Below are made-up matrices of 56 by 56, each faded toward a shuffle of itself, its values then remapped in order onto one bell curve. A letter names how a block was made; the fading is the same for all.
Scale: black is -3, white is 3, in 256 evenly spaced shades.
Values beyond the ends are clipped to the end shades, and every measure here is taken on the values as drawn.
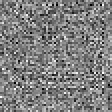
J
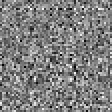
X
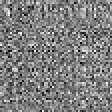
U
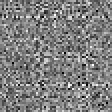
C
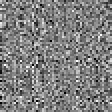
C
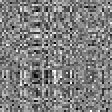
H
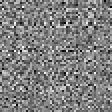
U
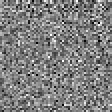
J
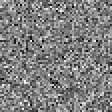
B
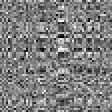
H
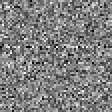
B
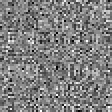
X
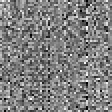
C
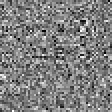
J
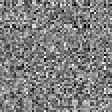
X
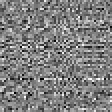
U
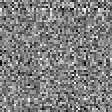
X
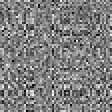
H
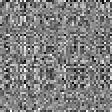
H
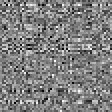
U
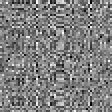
H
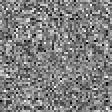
J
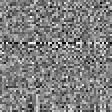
U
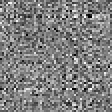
U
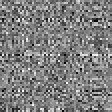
U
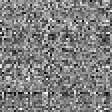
J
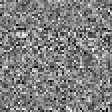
J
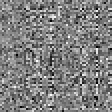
C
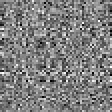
U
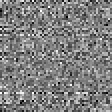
U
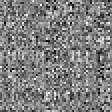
C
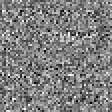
B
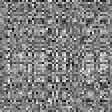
H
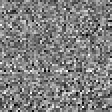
B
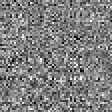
X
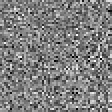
X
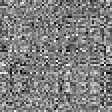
U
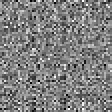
X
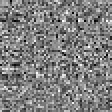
J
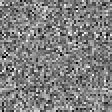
B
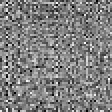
C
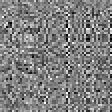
H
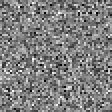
B
